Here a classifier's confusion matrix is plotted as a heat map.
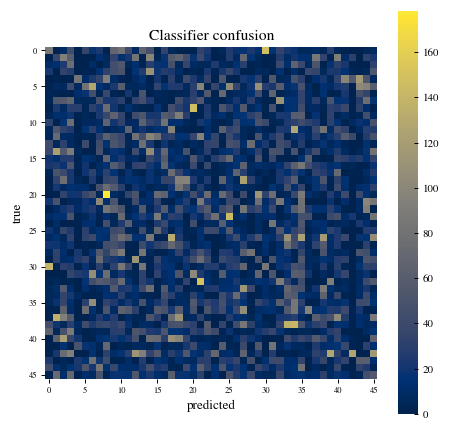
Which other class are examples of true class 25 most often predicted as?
15
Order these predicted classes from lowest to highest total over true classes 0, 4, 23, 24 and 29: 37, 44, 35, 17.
37, 17, 44, 35
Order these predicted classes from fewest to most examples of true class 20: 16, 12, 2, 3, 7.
7, 3, 2, 12, 16
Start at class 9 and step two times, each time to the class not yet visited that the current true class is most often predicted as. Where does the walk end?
27
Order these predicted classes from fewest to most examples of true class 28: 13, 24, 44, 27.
24, 44, 27, 13
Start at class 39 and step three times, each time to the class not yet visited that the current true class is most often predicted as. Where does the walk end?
1
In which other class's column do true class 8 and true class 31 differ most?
6
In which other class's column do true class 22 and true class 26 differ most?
17
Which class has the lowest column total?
42
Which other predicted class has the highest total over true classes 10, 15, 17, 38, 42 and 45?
3
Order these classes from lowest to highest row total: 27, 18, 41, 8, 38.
41, 27, 8, 18, 38
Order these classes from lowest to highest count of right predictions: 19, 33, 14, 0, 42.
19, 33, 0, 14, 42
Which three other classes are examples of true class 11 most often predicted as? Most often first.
34, 17, 38
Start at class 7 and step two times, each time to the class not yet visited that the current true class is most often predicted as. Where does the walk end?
21
